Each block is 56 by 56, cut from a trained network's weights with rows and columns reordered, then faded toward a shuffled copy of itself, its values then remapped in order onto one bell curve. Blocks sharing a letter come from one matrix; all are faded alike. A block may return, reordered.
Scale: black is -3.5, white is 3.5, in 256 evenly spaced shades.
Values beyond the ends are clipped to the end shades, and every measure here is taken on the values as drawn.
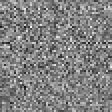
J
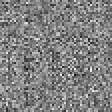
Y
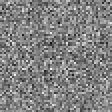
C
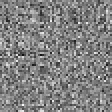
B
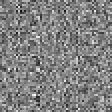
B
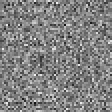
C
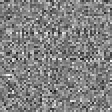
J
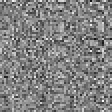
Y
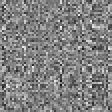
Y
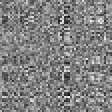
Y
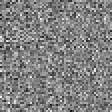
C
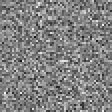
C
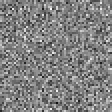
C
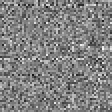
J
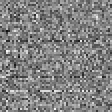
J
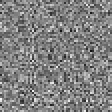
B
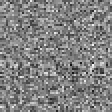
J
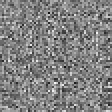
B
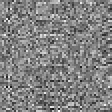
B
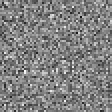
C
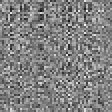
Y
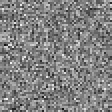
C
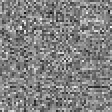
J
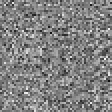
C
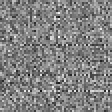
J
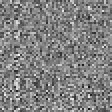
Y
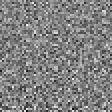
B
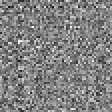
J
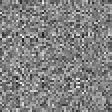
B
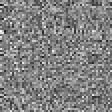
B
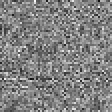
J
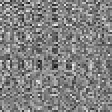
Y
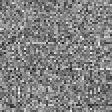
J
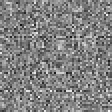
J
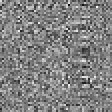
B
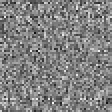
J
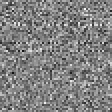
J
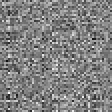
Y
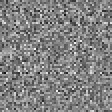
J
